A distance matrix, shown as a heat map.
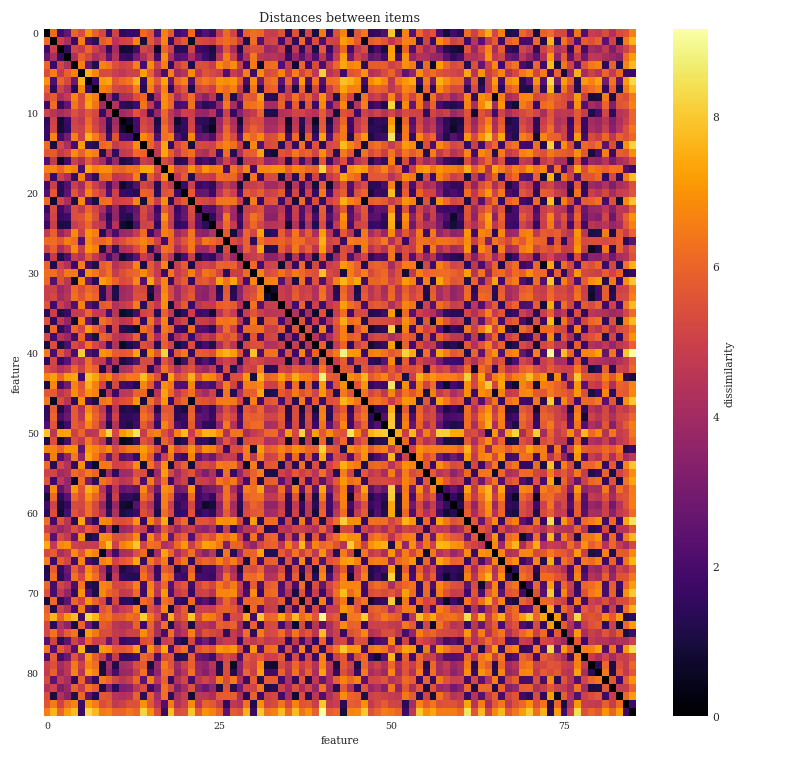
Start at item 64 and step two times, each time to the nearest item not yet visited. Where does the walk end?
66
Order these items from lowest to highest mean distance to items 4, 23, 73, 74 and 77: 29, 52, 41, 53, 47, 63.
29, 63, 41, 47, 53, 52
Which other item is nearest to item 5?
75
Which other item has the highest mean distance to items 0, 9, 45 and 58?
50
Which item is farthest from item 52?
40
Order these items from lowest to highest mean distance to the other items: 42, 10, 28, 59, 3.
28, 59, 3, 10, 42
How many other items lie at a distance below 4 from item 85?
9
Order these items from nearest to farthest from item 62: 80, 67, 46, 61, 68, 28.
80, 28, 67, 68, 46, 61
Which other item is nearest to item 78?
48
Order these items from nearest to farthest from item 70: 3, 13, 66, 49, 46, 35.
46, 66, 3, 35, 49, 13
